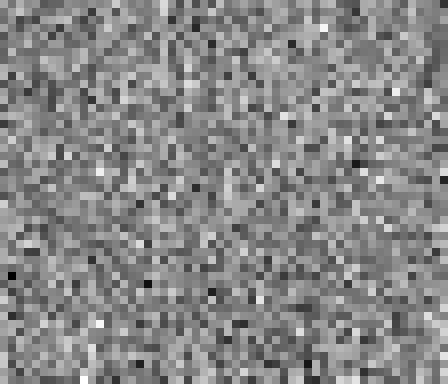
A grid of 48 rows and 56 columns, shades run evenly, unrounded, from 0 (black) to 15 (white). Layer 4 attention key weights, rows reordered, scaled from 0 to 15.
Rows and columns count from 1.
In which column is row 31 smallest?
19
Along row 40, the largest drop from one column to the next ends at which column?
2
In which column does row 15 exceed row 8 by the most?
55
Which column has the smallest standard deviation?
53
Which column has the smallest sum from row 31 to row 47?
39
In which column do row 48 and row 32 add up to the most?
11
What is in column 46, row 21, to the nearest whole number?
4
